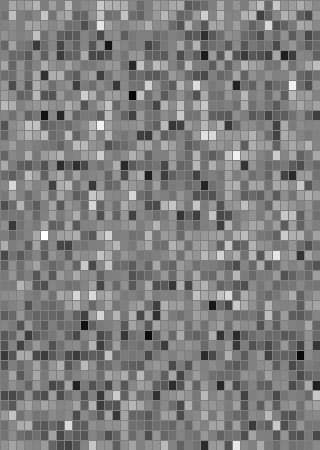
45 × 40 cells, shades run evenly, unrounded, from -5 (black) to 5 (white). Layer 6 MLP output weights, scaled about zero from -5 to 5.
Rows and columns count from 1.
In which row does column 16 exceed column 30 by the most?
9
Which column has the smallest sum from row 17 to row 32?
20
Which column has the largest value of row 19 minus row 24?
2
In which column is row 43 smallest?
32
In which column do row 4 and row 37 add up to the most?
5
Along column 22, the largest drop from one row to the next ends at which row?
39
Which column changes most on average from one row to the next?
30
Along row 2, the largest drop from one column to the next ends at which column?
33
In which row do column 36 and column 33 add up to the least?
6
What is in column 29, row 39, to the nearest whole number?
1
